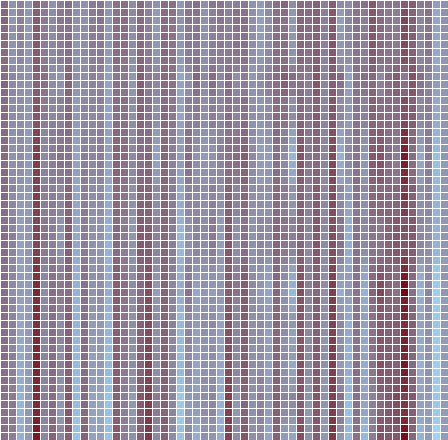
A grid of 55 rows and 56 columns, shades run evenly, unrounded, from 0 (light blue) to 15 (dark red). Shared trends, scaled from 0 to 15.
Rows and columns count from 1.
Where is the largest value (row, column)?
37, 51
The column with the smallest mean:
55
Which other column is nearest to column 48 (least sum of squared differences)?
31
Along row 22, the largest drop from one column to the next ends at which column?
43
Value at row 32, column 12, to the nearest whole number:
5
